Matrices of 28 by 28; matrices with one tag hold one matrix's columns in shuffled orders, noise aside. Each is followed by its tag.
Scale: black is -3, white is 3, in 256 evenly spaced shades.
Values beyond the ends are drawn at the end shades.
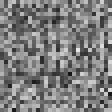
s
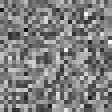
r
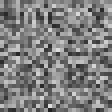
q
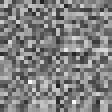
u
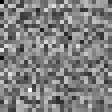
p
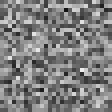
p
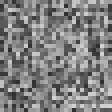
s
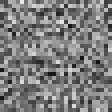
p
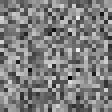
r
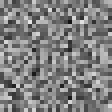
r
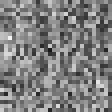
s
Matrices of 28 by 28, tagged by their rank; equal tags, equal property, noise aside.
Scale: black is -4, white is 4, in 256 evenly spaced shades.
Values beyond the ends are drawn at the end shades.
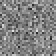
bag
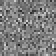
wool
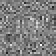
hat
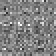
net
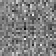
bag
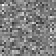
net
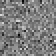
hat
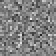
hat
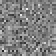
wool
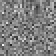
hat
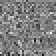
net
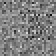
hat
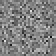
wool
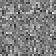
hat
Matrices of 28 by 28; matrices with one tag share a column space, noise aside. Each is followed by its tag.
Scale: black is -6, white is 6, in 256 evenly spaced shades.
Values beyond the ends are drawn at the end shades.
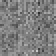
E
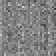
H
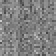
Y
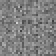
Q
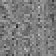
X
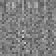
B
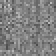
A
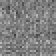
Y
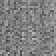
H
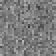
X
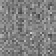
Y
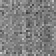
H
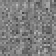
B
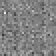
H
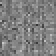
A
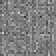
H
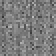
X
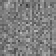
B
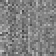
H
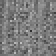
B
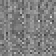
Y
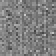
H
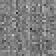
A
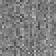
X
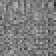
B
